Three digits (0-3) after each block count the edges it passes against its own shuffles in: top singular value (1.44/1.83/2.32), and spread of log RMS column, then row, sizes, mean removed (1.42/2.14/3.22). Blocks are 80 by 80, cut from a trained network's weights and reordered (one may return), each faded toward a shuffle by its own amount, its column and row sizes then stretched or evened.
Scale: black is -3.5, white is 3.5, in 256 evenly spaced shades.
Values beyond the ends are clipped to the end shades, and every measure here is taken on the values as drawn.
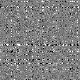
1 2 2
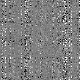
0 3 2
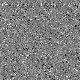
0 0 1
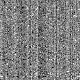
2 0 1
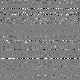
2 0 3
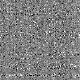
0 1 2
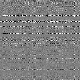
3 1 3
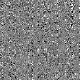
1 2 1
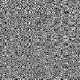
3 2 2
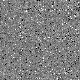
0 1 0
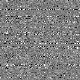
0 1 3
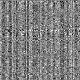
3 1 2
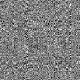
2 2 1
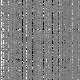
3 3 1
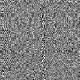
3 2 0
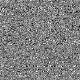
0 0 2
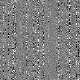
1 3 0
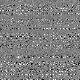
0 1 3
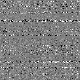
0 1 3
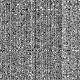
2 0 1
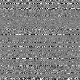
2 0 3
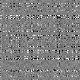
2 2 3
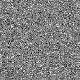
2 0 1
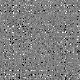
0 2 2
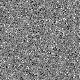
0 0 0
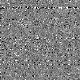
1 1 2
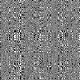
3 3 2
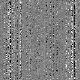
2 3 0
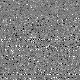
1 0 2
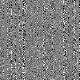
0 3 0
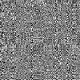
3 2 0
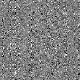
2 2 0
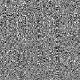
2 1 1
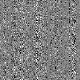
1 3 0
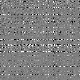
1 2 3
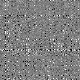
1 2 2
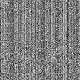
3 1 0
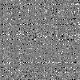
0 1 2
